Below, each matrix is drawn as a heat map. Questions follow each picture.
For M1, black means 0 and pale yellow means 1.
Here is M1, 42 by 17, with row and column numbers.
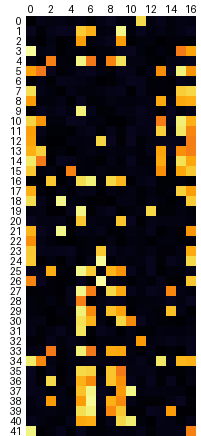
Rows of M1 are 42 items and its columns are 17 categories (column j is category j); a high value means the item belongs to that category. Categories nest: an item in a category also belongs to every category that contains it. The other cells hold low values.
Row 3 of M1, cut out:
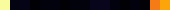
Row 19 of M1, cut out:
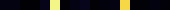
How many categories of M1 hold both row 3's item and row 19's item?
0
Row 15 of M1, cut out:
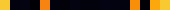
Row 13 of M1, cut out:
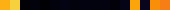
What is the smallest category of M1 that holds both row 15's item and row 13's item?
13
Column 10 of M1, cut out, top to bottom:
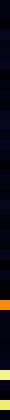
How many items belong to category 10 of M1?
3
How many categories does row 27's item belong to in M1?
5
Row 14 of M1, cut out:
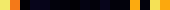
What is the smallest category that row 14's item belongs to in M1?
1
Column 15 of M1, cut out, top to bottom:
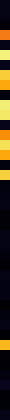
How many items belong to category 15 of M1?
11
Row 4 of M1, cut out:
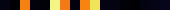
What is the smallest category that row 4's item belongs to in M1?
2
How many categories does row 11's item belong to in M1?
4
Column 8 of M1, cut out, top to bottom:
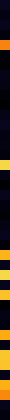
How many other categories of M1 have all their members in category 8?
2
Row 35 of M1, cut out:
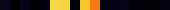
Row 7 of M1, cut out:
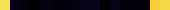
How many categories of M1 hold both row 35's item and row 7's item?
0
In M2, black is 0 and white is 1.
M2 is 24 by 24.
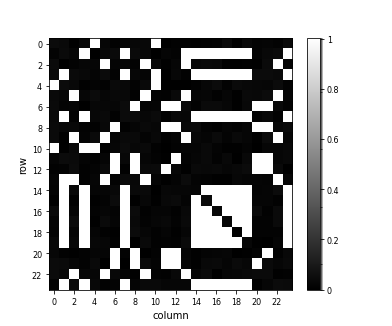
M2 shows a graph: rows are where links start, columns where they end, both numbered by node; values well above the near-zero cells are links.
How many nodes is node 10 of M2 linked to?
3
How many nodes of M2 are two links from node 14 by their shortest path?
2
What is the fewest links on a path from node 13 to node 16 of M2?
2
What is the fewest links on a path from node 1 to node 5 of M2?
2
